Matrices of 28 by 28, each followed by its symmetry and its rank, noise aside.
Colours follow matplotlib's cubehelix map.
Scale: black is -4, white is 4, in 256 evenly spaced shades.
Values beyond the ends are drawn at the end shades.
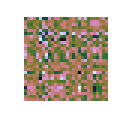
no symmetry, rank three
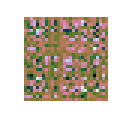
no symmetry, rank four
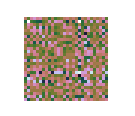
no symmetry, rank four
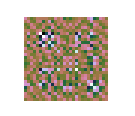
symmetric, rank three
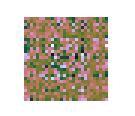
no symmetry, rank four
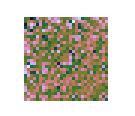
symmetric, rank six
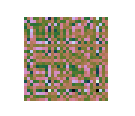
no symmetry, rank three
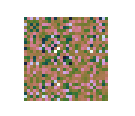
symmetric, rank four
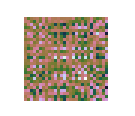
no symmetry, rank three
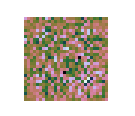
symmetric, rank six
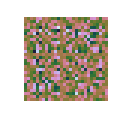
antisymmetric, rank four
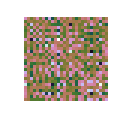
no symmetry, rank four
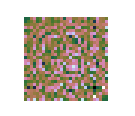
symmetric, rank six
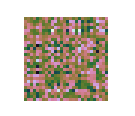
antisymmetric, rank four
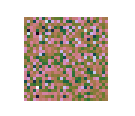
no symmetry, rank six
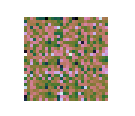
no symmetry, rank six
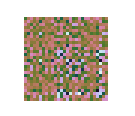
symmetric, rank four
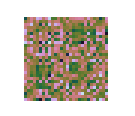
symmetric, rank four
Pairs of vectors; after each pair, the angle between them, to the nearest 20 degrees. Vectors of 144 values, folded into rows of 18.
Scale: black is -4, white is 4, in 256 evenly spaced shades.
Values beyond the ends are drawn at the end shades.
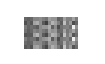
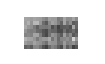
60 degrees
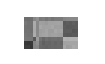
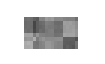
140 degrees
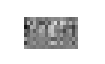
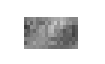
40 degrees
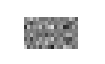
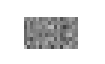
40 degrees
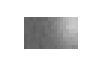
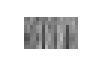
80 degrees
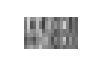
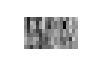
160 degrees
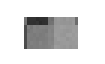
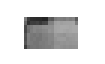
20 degrees
